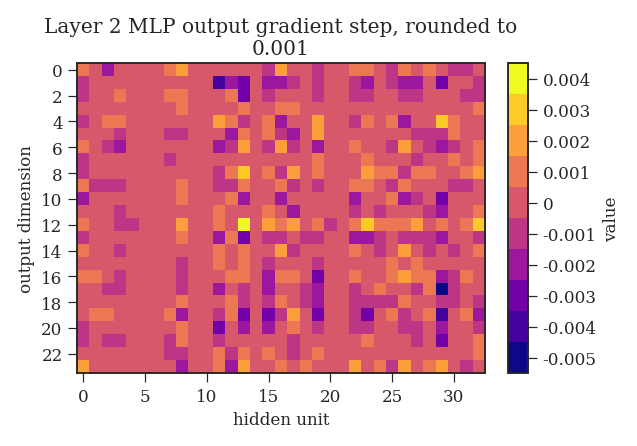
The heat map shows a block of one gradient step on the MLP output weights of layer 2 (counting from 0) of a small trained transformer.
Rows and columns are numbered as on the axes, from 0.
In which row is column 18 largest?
23
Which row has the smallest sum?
1
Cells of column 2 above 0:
2
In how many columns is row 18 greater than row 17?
10
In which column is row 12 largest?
13
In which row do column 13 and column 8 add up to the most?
12
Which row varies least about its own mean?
3
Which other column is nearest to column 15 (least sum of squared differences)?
19
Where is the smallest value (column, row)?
29, 17
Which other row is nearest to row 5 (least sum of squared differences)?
22
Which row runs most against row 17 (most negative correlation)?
4
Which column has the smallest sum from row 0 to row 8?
11
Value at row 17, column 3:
-0.001
